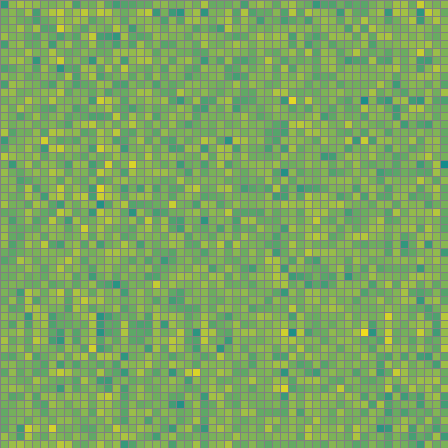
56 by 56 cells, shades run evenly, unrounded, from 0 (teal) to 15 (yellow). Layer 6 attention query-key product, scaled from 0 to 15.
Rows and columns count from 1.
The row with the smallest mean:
14
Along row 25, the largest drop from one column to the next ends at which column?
12
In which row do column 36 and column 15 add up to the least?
47
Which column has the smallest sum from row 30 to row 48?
13
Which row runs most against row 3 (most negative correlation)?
43
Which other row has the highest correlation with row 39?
37
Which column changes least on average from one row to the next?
33
